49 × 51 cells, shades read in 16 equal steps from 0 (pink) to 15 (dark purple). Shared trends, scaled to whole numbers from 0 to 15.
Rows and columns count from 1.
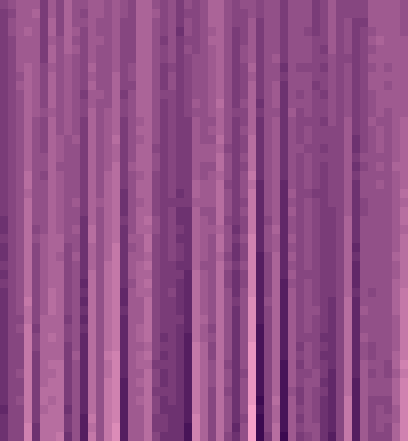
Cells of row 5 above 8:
19
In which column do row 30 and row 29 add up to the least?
32
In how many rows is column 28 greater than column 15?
24
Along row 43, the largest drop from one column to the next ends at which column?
25
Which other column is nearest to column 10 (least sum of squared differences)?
13
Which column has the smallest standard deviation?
43
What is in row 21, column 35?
7
